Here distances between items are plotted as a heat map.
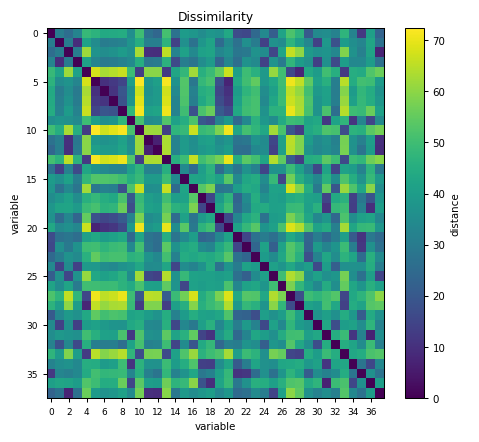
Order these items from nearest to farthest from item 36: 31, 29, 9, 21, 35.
31, 9, 21, 35, 29
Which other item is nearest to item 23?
29
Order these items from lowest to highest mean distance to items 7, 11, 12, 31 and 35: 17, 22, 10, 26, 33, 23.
22, 17, 23, 26, 33, 10
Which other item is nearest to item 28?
4
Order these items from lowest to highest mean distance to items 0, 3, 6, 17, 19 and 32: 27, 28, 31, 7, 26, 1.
1, 7, 31, 26, 28, 27
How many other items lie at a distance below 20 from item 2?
4
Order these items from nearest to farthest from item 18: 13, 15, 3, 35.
35, 3, 15, 13
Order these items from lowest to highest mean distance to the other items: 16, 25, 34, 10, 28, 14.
14, 34, 25, 16, 28, 10
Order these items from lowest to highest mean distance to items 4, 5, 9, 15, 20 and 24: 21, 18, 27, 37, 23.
21, 37, 18, 23, 27
